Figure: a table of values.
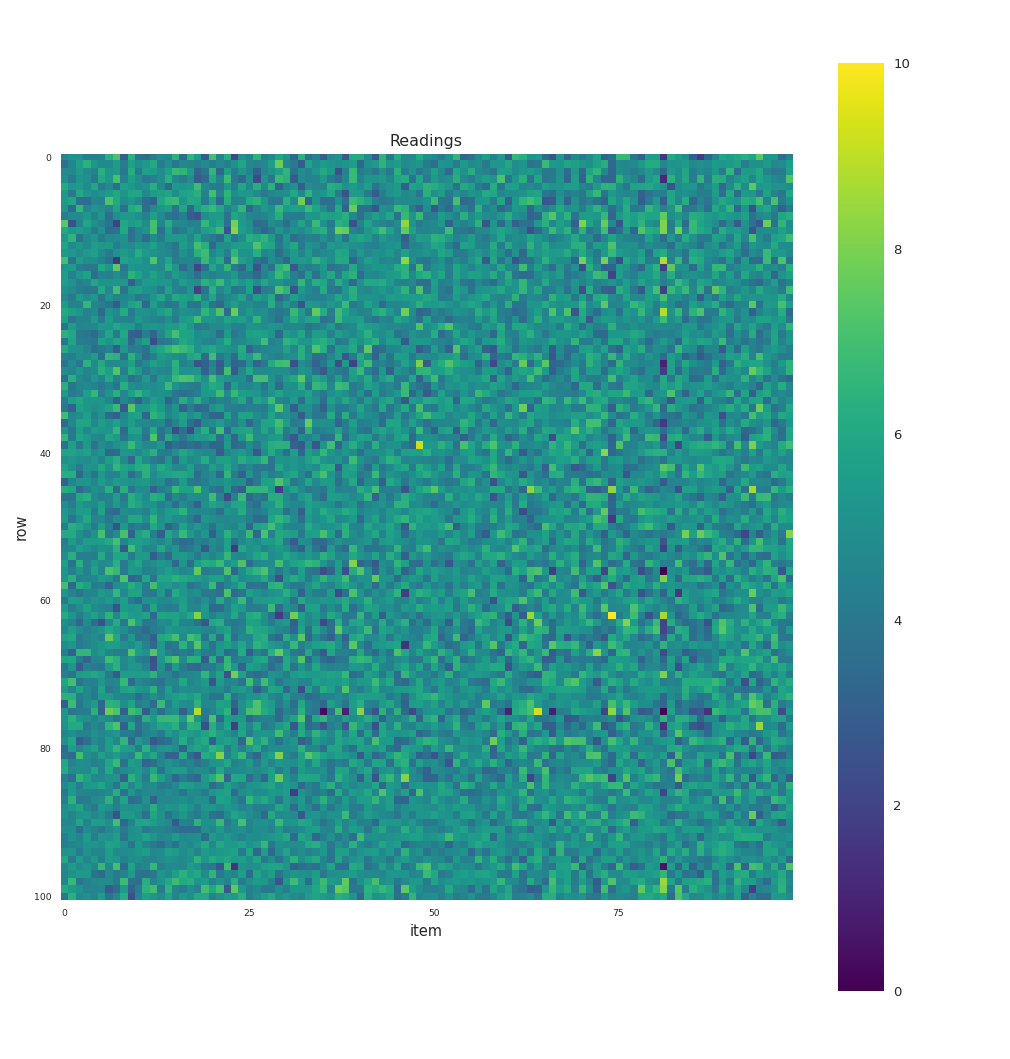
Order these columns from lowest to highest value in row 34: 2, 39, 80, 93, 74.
74, 93, 39, 2, 80
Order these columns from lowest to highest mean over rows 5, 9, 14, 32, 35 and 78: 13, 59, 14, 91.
91, 59, 13, 14
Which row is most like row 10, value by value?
99
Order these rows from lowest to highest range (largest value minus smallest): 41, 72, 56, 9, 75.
41, 72, 9, 56, 75
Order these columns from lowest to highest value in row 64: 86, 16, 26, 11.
11, 86, 16, 26
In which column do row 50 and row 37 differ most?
7
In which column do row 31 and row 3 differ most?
81
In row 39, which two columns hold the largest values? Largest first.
48, 93
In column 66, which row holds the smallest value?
75
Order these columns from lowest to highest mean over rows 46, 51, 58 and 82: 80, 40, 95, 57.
57, 40, 80, 95
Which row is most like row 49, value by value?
16
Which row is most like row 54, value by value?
25
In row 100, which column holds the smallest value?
9
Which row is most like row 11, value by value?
73
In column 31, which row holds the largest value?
62
